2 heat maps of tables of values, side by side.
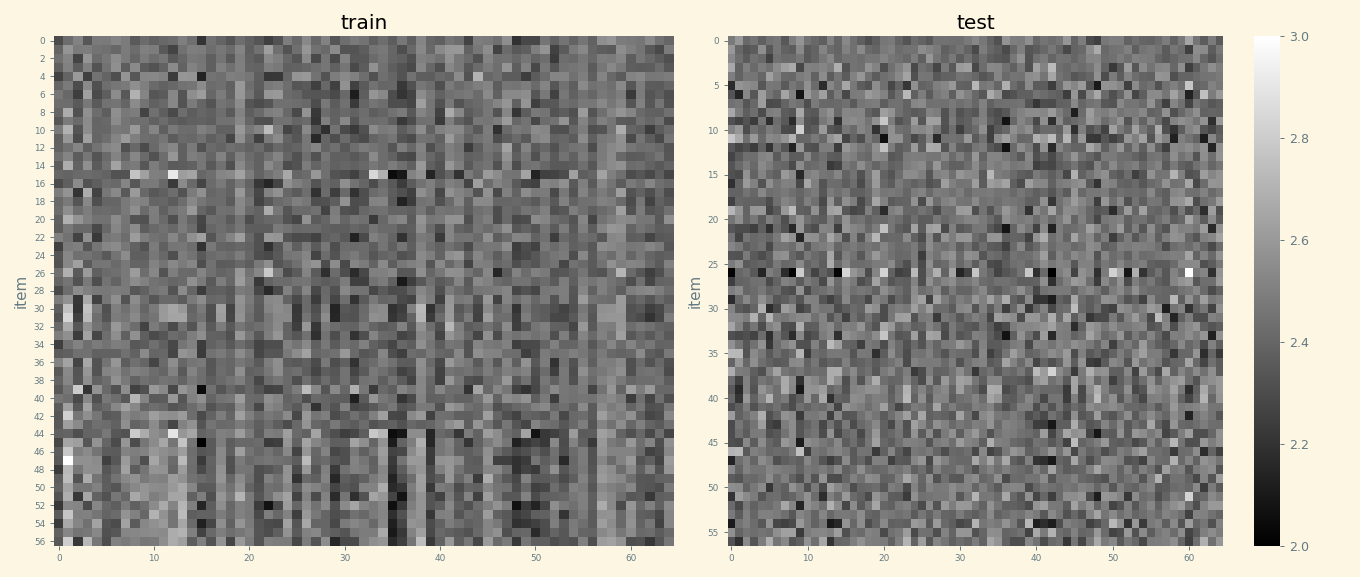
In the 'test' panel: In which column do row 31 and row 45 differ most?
58
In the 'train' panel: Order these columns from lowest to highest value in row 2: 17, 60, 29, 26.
29, 60, 17, 26
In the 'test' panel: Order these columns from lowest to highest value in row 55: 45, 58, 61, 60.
60, 61, 58, 45
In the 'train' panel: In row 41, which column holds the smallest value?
27
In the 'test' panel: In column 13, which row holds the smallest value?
54
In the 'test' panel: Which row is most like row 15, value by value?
45
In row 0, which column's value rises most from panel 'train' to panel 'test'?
15
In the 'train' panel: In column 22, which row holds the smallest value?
52
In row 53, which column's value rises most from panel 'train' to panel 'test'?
48
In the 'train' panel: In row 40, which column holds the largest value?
8
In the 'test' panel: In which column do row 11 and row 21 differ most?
20
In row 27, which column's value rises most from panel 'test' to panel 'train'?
42
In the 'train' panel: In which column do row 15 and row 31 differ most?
1
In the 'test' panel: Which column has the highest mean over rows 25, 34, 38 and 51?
13
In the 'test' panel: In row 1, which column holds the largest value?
48
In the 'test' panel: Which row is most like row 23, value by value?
2
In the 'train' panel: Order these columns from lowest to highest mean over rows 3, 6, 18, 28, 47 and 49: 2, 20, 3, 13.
2, 20, 13, 3
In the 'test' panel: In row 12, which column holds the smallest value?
36
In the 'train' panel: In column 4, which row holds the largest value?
54
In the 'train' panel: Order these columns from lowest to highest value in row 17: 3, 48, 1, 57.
48, 57, 1, 3
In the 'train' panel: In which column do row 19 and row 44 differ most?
12
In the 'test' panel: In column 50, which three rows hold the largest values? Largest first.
26, 54, 10
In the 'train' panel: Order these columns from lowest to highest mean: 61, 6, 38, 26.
61, 6, 26, 38
